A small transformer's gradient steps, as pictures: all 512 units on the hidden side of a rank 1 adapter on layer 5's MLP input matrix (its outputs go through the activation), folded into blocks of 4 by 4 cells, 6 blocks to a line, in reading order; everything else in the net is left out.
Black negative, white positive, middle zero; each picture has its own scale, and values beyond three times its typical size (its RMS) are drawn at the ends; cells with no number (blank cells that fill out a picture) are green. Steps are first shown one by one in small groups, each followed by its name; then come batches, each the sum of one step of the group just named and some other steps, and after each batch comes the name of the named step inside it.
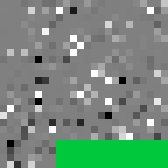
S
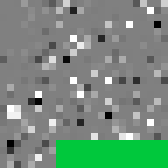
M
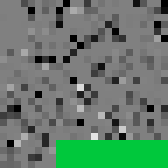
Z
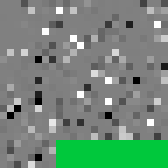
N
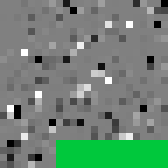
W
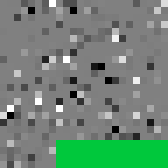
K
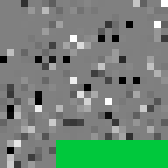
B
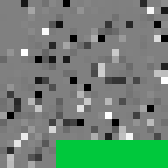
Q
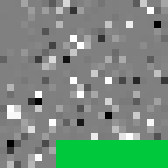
M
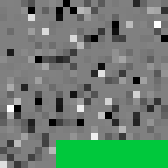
Z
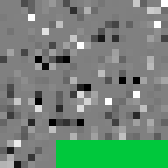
B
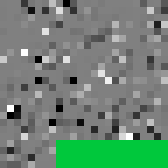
Q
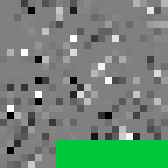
S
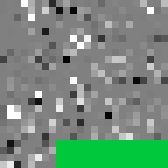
M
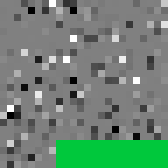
K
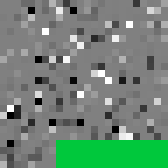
S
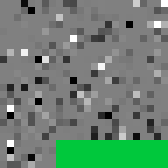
B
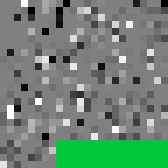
Z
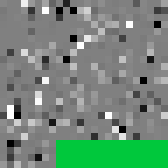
W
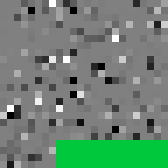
K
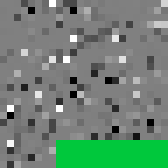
K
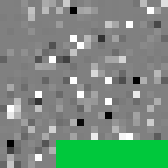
M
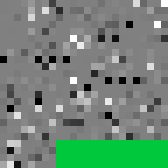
B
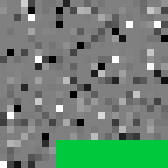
Z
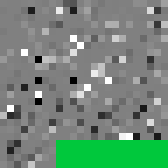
S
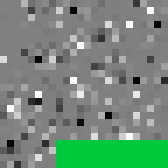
M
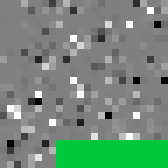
M
